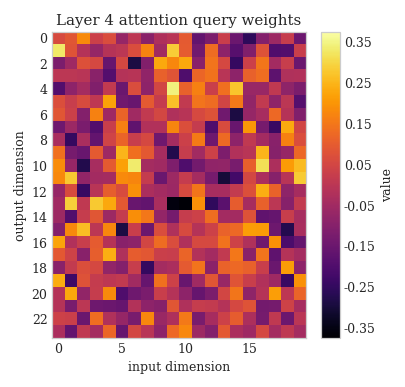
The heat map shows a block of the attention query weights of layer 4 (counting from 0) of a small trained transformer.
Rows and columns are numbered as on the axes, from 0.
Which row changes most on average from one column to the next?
13
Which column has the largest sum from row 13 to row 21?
14
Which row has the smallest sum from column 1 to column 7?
21
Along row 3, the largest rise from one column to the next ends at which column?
11
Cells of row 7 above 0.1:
4
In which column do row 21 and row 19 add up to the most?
0
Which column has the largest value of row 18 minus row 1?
18
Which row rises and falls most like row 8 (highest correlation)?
7
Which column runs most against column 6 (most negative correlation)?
8
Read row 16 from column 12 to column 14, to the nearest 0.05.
0.05 0.15 0.05
